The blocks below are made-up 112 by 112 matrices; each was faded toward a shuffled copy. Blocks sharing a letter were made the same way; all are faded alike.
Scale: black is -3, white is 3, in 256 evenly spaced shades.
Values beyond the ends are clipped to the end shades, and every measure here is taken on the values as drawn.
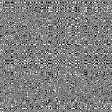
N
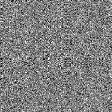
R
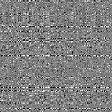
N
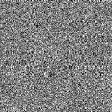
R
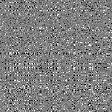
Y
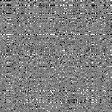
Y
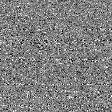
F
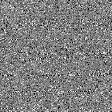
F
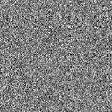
R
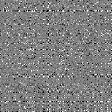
Y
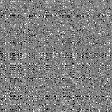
Y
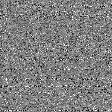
F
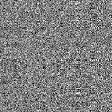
R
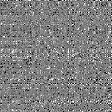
Y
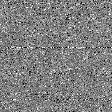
F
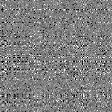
Y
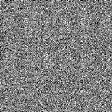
R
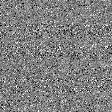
F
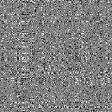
Y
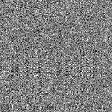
R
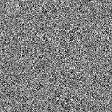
R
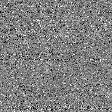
F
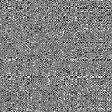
Y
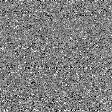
F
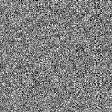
R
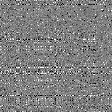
Y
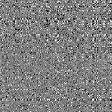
Y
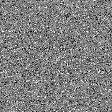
F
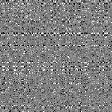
Y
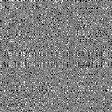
Y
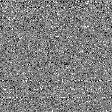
F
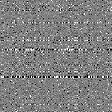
N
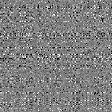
Y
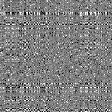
N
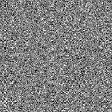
R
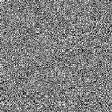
R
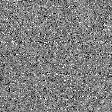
F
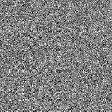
R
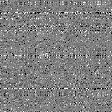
Y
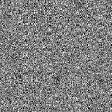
R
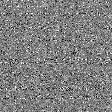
F
